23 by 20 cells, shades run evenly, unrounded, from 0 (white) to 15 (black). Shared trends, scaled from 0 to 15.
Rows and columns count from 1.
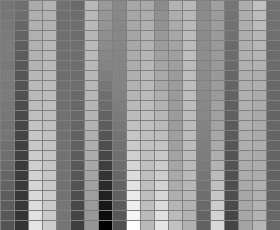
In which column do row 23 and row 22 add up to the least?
10
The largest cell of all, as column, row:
8, 23
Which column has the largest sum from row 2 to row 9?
2
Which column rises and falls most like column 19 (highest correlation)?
20
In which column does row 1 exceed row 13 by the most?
12
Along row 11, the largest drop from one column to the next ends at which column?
3
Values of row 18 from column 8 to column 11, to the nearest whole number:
12 9 2 4
